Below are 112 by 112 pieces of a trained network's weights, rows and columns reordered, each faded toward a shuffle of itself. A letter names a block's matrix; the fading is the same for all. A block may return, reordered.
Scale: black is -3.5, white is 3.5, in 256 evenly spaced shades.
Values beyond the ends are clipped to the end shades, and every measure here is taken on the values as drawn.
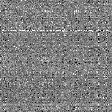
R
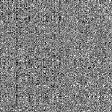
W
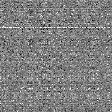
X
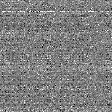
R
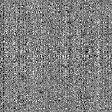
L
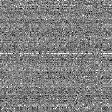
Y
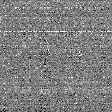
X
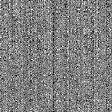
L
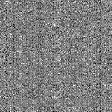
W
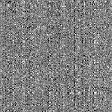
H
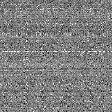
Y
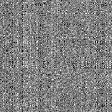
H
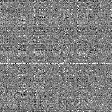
X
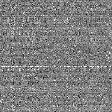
Y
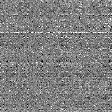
X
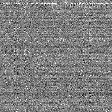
Y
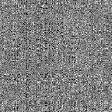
W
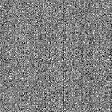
W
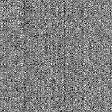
W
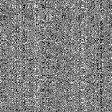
H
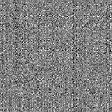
W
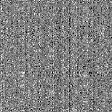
L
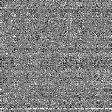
Y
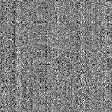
H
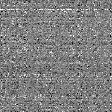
R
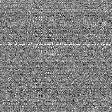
Y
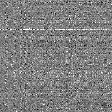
X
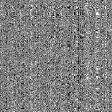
H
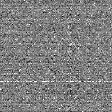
Y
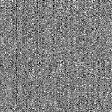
W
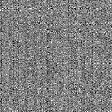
W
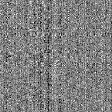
L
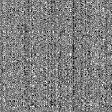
L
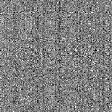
W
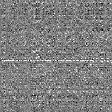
X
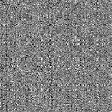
W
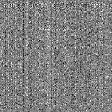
L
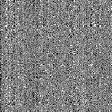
H
